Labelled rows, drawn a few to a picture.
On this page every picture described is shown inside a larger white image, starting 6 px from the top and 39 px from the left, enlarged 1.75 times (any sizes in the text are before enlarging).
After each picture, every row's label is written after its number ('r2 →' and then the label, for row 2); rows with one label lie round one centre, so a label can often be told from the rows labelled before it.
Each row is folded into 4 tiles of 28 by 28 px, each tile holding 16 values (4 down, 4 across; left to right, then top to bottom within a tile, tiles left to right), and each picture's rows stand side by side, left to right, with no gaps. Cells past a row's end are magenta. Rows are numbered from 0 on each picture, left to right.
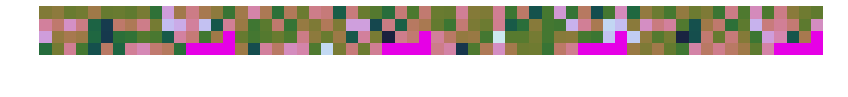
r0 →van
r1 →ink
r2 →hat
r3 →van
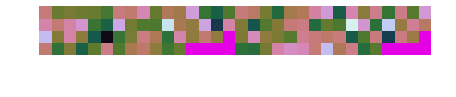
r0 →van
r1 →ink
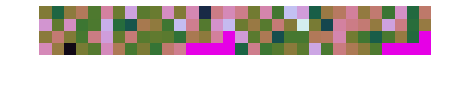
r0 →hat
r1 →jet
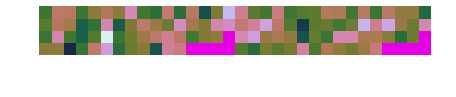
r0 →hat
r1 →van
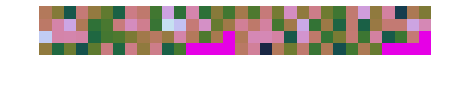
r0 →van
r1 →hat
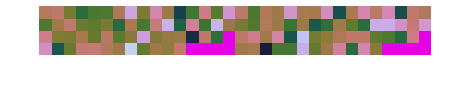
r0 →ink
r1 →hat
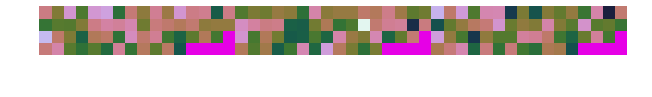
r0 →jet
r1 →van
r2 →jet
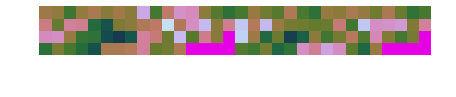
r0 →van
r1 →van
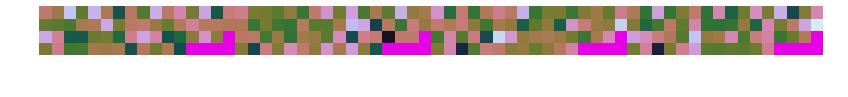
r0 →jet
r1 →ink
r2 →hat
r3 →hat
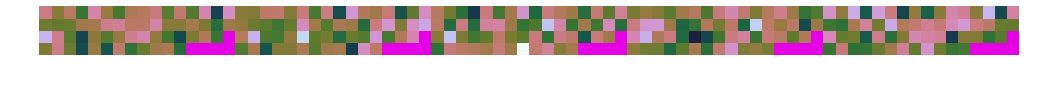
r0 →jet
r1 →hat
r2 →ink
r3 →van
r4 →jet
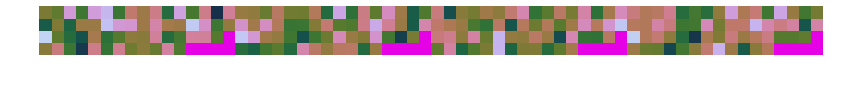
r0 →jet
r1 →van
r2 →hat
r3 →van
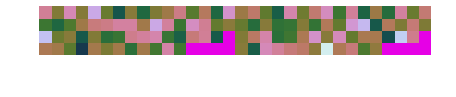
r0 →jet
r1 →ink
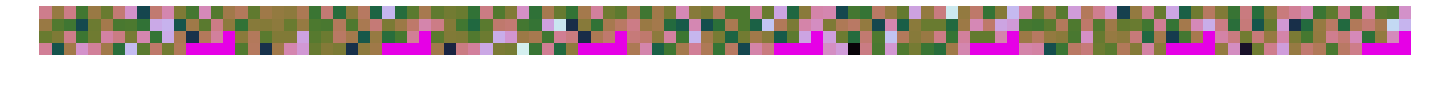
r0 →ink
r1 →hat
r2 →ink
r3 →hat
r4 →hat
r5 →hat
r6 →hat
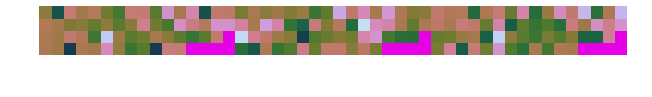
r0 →hat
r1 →van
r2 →hat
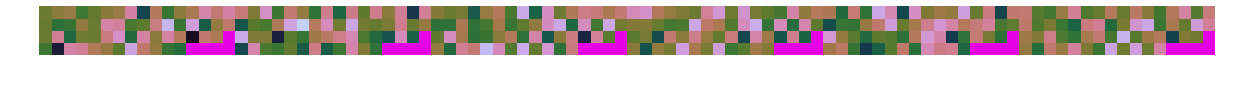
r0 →ink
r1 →jet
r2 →ink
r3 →ink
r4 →jet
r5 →ink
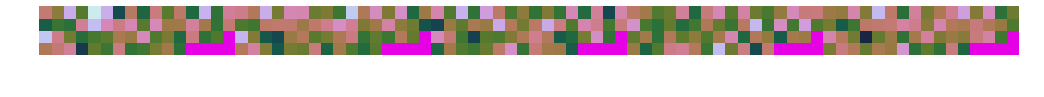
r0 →jet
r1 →jet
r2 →jet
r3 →ink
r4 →jet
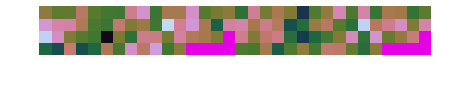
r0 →van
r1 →van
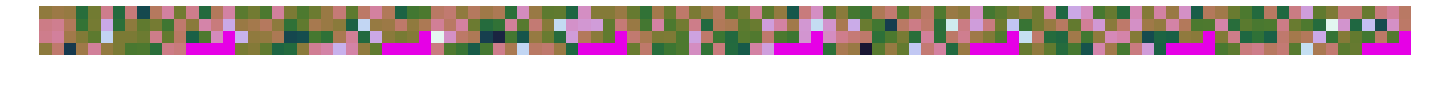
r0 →hat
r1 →van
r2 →van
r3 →hat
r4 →van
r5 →jet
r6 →ink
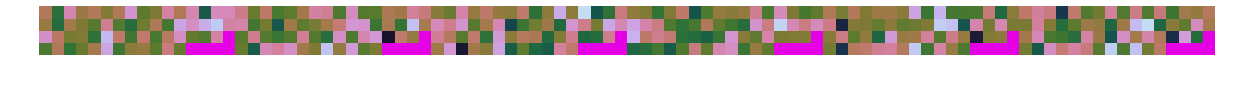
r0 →hat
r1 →ink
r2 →hat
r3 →van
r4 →ink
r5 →ink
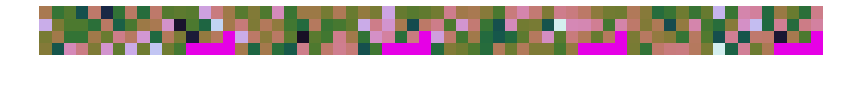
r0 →ink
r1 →van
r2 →van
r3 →ink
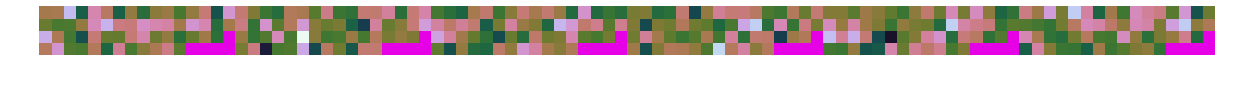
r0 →jet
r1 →hat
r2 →van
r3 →ink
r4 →van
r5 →jet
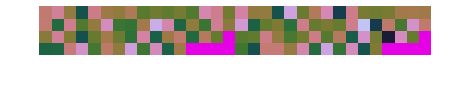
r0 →ink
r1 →ink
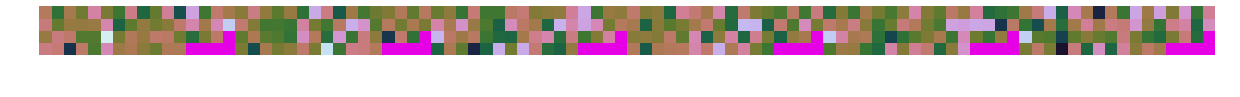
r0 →hat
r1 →ink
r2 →van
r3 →ink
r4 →van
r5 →jet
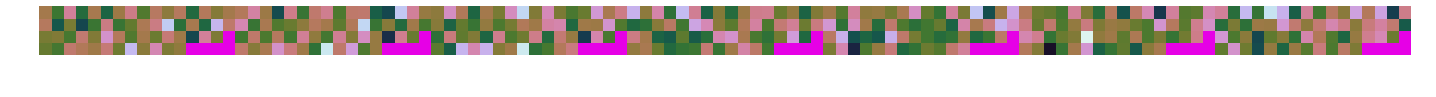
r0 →ink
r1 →ink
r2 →ink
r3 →jet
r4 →hat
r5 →hat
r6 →jet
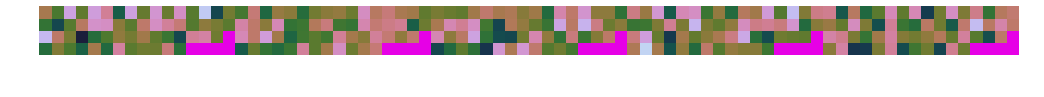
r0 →jet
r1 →van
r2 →van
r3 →jet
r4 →hat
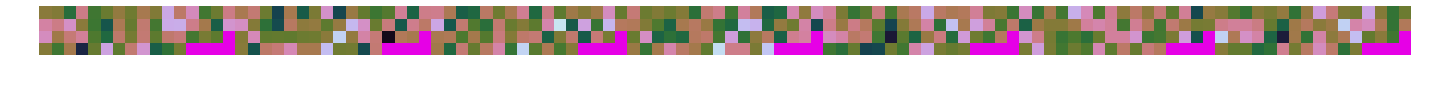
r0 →van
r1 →ink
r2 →ink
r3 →ink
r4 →van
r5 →jet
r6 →van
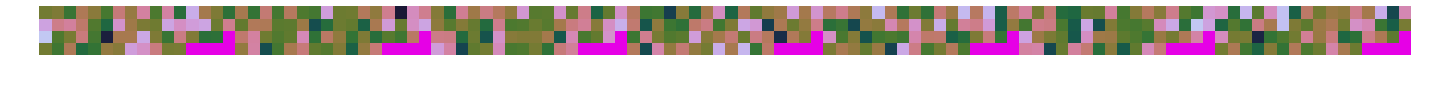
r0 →van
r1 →hat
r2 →hat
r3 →ink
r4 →jet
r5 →hat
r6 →jet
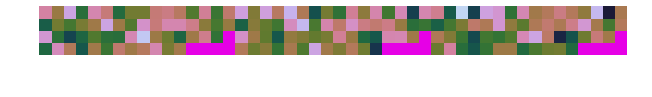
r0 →jet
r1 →jet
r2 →jet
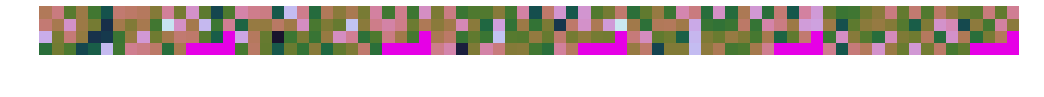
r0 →van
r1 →jet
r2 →hat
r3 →hat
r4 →ink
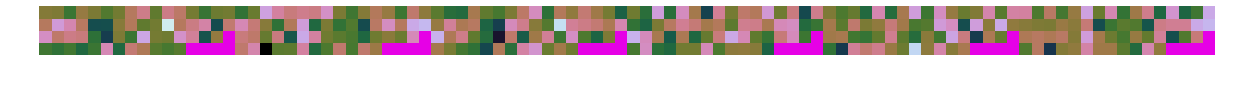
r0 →van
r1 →hat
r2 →van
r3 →jet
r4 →ink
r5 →hat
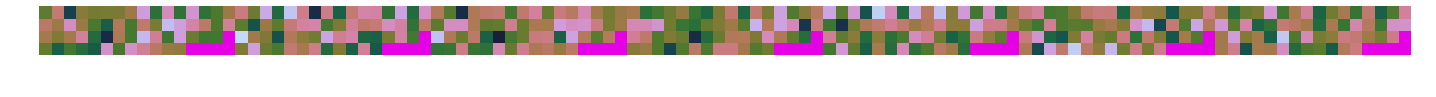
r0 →van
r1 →jet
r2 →van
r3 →van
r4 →jet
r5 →ink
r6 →hat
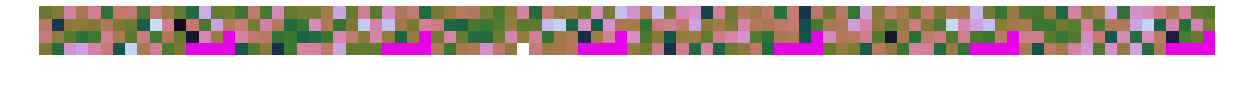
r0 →ink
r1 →van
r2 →ink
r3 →jet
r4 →van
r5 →ink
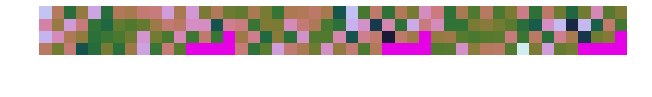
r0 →van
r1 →ink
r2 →ink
